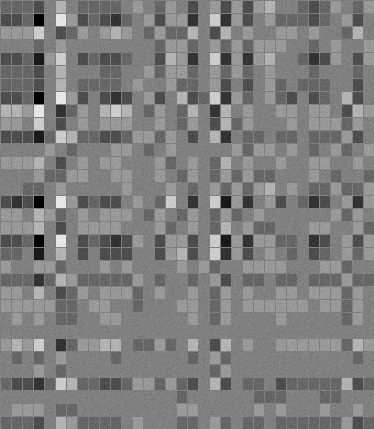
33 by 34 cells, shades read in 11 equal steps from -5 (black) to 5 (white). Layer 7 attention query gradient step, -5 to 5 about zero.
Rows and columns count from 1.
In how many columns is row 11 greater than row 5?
11
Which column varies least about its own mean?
19
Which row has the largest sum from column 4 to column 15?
9
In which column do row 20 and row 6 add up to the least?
4
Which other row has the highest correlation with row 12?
15
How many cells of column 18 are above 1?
3
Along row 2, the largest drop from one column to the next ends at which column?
21
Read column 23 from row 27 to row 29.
1 0 0
